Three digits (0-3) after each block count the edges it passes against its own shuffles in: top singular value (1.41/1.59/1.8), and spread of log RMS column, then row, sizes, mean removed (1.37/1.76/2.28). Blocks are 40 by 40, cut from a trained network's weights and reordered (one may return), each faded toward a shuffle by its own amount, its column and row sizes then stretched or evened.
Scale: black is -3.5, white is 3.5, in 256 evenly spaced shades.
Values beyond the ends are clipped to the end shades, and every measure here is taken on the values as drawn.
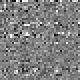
2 1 3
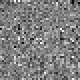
1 2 2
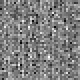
1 0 0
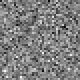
1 1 0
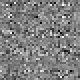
0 1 3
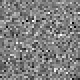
0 0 2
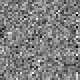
2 1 0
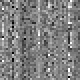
2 3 0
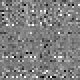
0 1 3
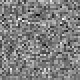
2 0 2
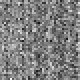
1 0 0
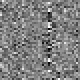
3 3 0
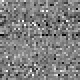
0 0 2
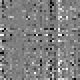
2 3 3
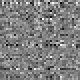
3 1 3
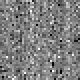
0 1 0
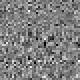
2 2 2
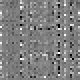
2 3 3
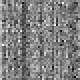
3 0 2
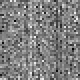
1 1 1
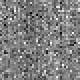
0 1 0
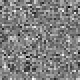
1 1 2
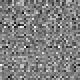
3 0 3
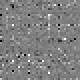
0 2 2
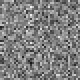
3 1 0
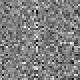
3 2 2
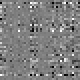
2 3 3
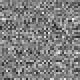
3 0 3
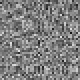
3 1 0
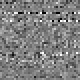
0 0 3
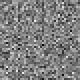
2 1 1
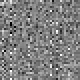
2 3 0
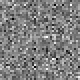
1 2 1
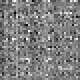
1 0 3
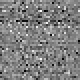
0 1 1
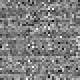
0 1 0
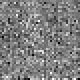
0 0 2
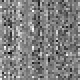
2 3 0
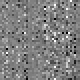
0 3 1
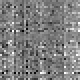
3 1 3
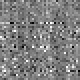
0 0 3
